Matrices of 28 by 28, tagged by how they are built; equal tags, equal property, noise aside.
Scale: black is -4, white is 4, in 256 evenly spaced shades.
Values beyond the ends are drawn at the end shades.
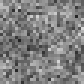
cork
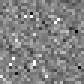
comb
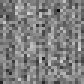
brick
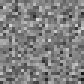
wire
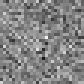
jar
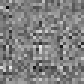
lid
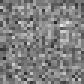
brick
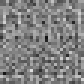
wire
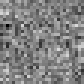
lid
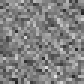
jar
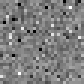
comb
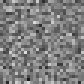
wire
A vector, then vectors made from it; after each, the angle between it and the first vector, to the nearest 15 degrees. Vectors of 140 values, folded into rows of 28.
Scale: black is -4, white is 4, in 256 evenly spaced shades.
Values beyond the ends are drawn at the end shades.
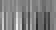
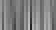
120 degrees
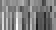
30 degrees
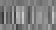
105 degrees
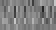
75 degrees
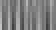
75 degrees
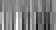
15 degrees
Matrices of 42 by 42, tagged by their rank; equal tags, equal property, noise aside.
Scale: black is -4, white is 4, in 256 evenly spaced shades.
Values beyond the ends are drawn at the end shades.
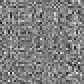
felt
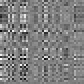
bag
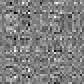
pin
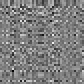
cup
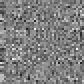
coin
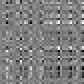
bag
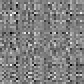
pin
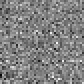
coin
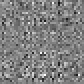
felt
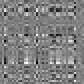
bag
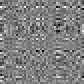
pin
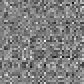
felt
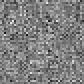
coin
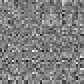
felt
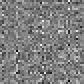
felt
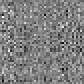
felt
